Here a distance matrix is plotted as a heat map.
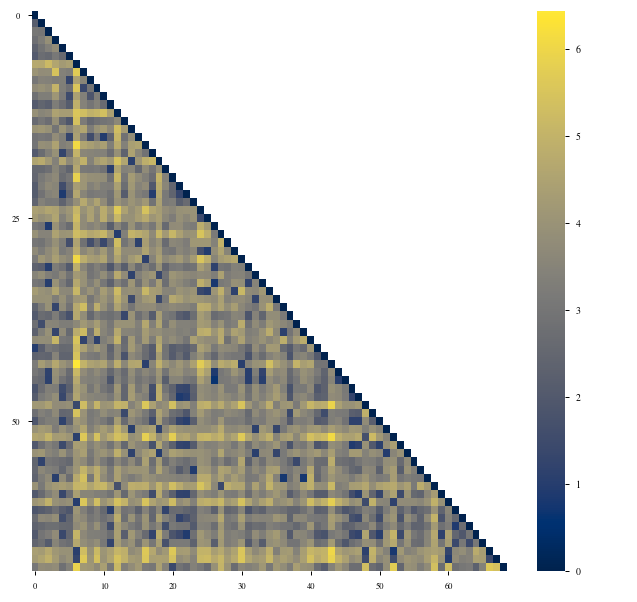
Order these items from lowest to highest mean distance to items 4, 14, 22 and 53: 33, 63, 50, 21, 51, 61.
50, 21, 61, 63, 51, 33
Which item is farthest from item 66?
43
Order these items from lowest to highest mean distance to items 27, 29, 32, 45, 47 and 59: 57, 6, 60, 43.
57, 43, 60, 6
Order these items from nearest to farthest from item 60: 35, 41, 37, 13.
35, 37, 41, 13
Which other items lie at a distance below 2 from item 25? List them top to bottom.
24, 29, 34
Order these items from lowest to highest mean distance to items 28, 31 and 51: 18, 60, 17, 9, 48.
18, 9, 17, 48, 60
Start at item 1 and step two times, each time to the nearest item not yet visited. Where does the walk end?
38
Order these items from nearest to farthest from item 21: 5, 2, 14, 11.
5, 11, 2, 14
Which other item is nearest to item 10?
15
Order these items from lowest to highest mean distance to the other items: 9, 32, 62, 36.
62, 32, 36, 9
